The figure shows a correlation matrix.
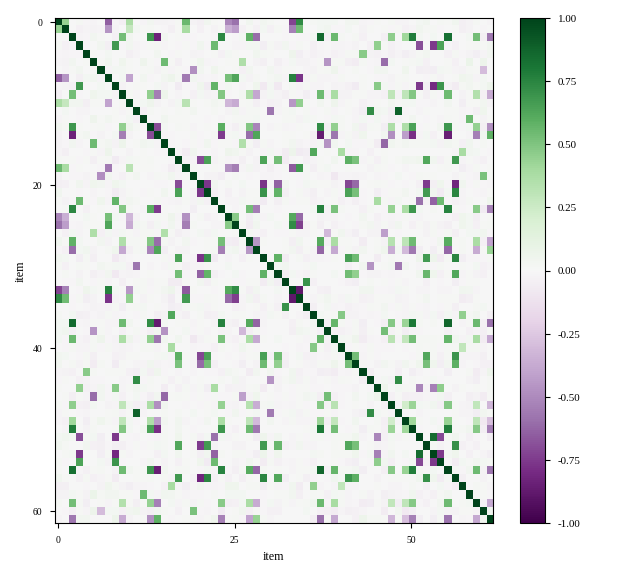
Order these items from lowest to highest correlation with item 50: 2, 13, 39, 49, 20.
20, 49, 39, 13, 2
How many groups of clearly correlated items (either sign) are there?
11
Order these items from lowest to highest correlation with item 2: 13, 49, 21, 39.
21, 49, 39, 13
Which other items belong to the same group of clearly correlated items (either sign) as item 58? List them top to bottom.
12
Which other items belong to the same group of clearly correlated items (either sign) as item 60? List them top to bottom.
6, 19
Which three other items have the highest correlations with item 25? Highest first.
33, 7, 24
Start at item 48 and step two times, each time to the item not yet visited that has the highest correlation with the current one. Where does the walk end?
44
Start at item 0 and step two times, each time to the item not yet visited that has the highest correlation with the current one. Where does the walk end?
18
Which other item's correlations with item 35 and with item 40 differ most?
32
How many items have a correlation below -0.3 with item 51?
5
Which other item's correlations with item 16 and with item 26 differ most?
36
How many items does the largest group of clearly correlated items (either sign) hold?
15
